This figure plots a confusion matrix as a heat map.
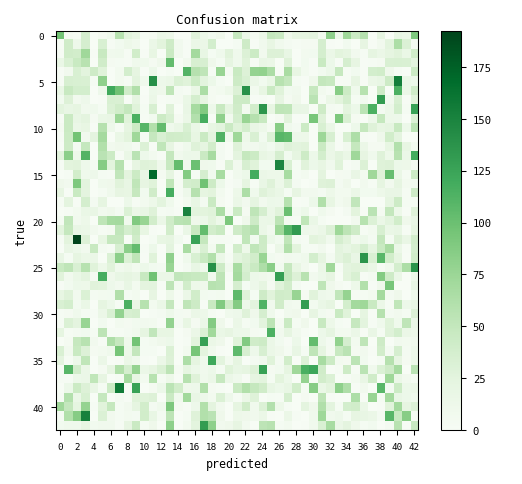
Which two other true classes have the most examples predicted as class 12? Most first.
10, 9
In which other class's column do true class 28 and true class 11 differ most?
19
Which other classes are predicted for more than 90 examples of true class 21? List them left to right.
17, 27, 28
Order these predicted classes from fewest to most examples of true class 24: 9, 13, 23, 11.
11, 23, 9, 13
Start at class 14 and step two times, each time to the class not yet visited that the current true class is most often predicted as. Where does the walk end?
5
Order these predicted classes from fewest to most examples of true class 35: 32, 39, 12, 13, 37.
37, 12, 13, 32, 39
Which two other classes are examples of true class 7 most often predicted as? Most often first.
38, 30
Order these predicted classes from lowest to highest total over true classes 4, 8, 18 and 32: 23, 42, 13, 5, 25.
13, 5, 23, 42, 25
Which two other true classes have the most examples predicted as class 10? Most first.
20, 29
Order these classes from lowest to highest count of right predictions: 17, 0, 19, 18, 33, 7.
17, 7, 18, 19, 33, 0
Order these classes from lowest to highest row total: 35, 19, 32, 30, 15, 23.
30, 32, 35, 19, 23, 15
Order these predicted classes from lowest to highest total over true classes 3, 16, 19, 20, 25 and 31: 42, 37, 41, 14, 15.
14, 37, 41, 42, 15
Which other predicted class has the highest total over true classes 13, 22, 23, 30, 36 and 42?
9
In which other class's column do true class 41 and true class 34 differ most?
3
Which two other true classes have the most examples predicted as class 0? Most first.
40, 25
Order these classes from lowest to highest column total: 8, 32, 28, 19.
28, 32, 8, 19
